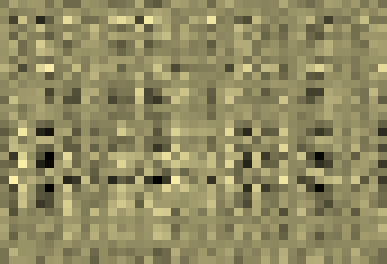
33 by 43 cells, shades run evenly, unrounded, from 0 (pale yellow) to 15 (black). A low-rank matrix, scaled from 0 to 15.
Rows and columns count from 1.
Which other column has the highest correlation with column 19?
34
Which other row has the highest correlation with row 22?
33
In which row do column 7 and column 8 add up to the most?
23
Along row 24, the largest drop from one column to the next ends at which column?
29
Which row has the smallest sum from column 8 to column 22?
20
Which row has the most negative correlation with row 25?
7
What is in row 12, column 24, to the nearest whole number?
9
